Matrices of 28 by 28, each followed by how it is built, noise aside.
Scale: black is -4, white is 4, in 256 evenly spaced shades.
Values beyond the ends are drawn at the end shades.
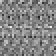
repeating columns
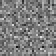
repeating columns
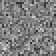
repeating columns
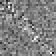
banded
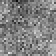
smooth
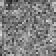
smooth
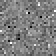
sparse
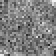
smooth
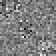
block diagonal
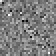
banded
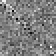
banded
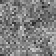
smooth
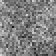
smooth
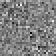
block diagonal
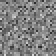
repeating columns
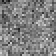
smooth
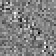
banded
